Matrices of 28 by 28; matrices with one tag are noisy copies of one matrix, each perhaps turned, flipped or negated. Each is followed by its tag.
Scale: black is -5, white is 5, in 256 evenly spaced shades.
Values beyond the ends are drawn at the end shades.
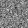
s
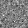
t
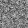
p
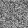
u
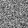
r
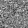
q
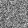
u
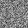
t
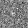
p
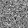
r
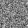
q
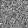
p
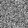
t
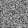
p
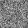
u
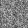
p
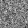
q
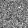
u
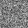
u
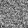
t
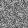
p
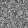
p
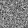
q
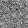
p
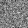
r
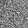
r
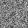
p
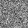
u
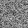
p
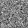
u
